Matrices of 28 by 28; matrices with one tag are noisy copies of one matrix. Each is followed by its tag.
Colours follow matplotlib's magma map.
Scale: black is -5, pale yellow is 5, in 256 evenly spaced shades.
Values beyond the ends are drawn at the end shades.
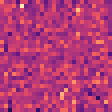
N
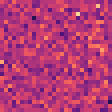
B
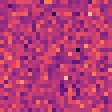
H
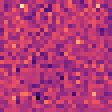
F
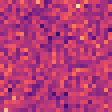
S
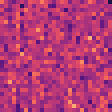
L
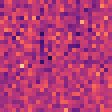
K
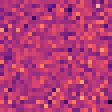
B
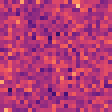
S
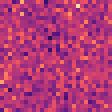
S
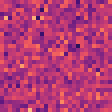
K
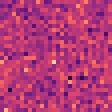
S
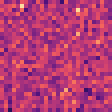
N
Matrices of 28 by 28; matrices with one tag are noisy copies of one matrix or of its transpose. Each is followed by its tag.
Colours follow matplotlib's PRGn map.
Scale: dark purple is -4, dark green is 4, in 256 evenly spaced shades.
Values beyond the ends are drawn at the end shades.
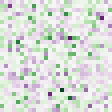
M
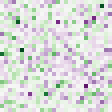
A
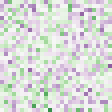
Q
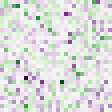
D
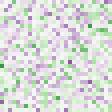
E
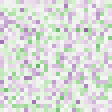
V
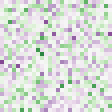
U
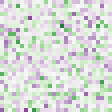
E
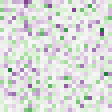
V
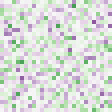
Q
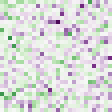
D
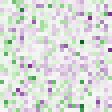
A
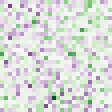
M
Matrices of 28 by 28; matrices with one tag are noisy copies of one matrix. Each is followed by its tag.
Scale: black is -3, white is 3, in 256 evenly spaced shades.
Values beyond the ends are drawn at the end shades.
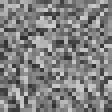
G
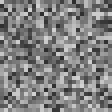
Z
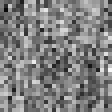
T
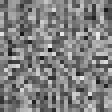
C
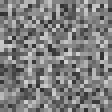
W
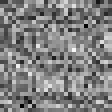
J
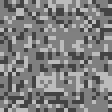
J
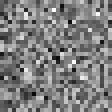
W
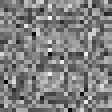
J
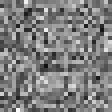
J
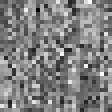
T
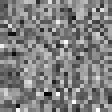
W
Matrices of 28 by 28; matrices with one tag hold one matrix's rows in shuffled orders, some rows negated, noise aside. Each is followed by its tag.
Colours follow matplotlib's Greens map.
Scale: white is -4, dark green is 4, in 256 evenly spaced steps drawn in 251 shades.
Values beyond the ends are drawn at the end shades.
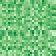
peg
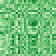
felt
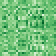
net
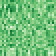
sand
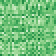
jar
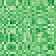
sand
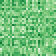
jar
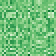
sand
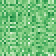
sand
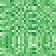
felt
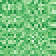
peg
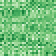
jar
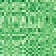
jar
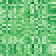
peg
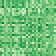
jar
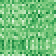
jar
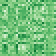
net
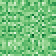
peg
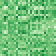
net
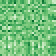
peg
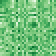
felt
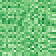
peg
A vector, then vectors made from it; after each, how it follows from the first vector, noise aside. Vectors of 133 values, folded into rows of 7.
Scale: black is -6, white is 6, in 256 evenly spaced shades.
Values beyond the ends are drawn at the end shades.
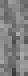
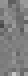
negated, partly zeroed.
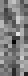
scaled up.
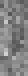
wrapped around, negated.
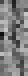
reversed, scaled up.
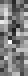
reversed, scaled up.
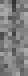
reversed.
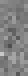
wrapped around, negated, partly zeroed.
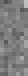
wrapped around, negated, partly zeroed.
